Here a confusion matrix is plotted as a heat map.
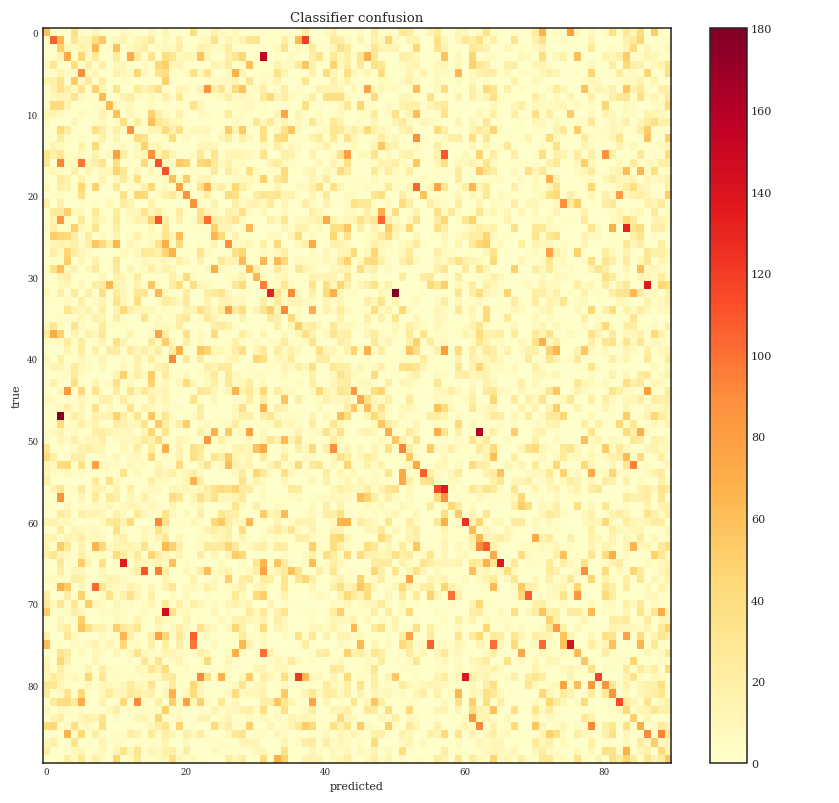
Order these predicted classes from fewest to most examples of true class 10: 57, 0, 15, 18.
18, 0, 57, 15
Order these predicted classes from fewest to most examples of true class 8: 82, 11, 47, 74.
74, 11, 82, 47
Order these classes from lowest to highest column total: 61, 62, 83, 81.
81, 61, 62, 83
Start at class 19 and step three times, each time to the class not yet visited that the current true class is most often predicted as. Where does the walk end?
61
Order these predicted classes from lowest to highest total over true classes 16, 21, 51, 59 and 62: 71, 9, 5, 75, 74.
9, 71, 75, 74, 5
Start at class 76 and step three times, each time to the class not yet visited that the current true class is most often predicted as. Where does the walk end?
88
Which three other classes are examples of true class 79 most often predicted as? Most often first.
60, 36, 22
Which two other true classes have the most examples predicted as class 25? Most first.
79, 60
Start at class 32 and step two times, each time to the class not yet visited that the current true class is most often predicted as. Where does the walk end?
23
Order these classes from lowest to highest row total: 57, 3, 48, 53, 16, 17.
48, 57, 17, 53, 16, 3
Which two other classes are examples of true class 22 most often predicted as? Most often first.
48, 3
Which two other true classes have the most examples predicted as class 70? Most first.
62, 85
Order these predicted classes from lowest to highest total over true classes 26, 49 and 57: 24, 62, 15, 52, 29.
52, 15, 29, 24, 62
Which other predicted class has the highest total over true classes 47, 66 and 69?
2
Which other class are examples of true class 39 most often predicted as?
57
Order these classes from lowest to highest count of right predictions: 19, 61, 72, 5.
72, 61, 19, 5
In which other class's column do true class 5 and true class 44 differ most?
3
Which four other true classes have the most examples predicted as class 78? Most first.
85, 80, 54, 71
